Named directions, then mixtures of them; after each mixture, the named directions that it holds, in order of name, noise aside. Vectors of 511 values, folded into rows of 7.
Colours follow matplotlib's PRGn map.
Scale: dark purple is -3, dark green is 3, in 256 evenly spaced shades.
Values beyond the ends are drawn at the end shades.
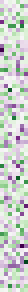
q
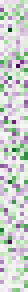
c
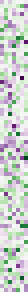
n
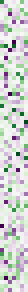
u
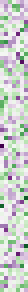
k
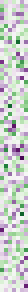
c, n.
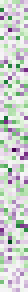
c.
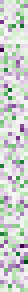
q.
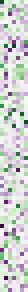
u.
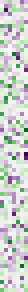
c, k, n.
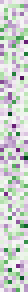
n.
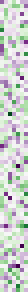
k, n, q.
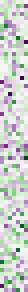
n.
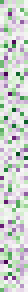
u.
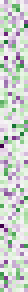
k, u.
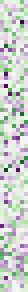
q, u.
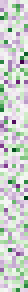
c, k.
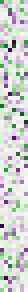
u.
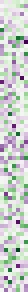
n.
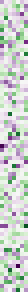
k, n.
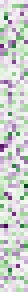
k, n.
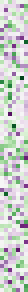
n.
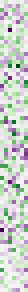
c.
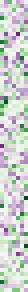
k, q.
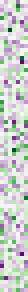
c, k, u.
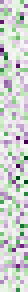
c, n, q.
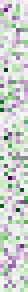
k, n, q.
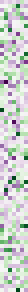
c, k, n.
